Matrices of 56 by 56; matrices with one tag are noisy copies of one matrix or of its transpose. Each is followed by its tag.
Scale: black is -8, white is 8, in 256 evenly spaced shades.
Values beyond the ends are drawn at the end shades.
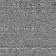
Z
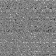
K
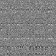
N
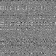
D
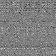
Z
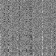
K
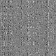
Z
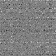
K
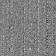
N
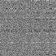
K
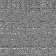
Z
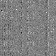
Z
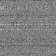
D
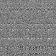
N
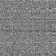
K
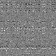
Z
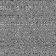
D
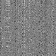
D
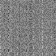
K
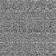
K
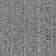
N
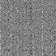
K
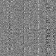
N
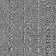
N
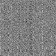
K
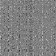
K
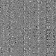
N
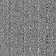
N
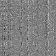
Z
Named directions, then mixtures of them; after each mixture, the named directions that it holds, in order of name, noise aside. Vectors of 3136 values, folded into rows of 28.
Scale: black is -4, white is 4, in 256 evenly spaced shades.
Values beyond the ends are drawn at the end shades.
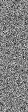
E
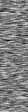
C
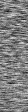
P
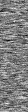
C.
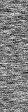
C, E, P.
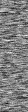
C.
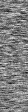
C, P.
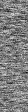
C, E, P.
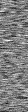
C, P.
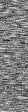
C, P.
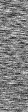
P.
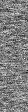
C, E, P.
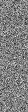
E.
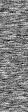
C.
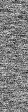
C, E, P.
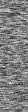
C, P.
